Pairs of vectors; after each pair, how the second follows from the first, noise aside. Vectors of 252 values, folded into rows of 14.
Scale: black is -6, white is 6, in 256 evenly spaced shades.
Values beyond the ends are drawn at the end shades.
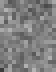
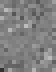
partly zeroed.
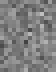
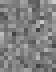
wrapped around.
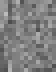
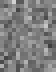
wrapped around.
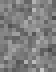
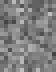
reversed.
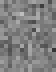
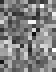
negated, scaled up.
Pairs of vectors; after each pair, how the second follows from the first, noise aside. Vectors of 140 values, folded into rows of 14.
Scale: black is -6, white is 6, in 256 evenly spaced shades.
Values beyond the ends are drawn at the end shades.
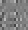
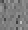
wrapped around, partly zeroed.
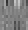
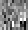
wrapped around, negated, scaled up.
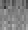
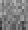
reversed.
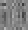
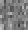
wrapped around, negated.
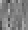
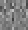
wrapped around, negated.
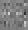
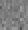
wrapped around, shrunk.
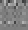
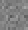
wrapped around, shrunk.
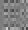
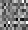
wrapped around, negated, scaled up.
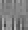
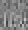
wrapped around, negated.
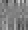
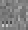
wrapped around, partly zeroed.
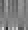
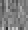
copied.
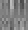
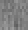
reversed, negated, shrunk.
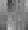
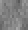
reversed, negated, shrunk.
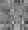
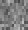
copied.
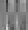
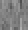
reversed, negated, shrunk.
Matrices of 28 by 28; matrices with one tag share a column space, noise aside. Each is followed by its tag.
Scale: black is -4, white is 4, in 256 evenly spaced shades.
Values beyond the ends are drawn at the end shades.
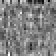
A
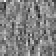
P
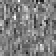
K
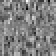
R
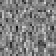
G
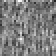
P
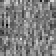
P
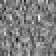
R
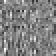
G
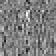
G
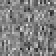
G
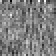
A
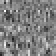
G
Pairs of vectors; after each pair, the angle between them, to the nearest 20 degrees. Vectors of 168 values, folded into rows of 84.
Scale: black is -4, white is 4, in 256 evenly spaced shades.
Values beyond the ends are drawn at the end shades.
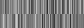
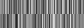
160 degrees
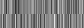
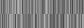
120 degrees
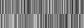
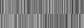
20 degrees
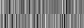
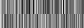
60 degrees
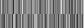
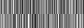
140 degrees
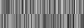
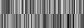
20 degrees
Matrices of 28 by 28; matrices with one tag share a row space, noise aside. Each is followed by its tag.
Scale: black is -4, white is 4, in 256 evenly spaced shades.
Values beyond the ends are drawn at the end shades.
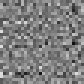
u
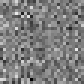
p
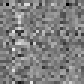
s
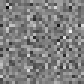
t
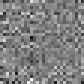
p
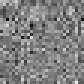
p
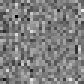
p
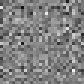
u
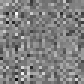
p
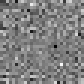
p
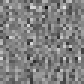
t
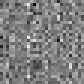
t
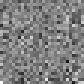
u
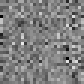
u
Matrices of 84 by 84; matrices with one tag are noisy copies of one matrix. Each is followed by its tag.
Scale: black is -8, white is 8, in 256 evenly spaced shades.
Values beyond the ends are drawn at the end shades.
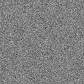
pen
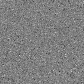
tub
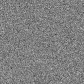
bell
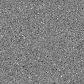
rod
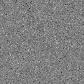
bell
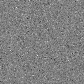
pen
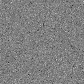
tub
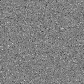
pen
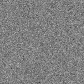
bell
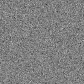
pen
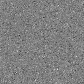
tub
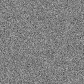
pen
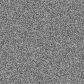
bell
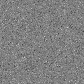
rod
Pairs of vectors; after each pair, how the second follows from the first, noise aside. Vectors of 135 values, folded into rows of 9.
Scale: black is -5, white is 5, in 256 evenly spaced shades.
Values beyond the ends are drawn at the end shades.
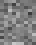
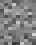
sign-scrambled.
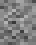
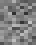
reversed.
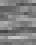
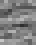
wrapped around, negated.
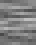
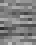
wrapped around, negated.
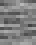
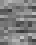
reversed.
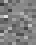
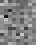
sign-scrambled.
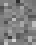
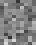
copied.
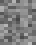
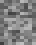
wrapped around, negated.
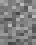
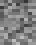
reversed.
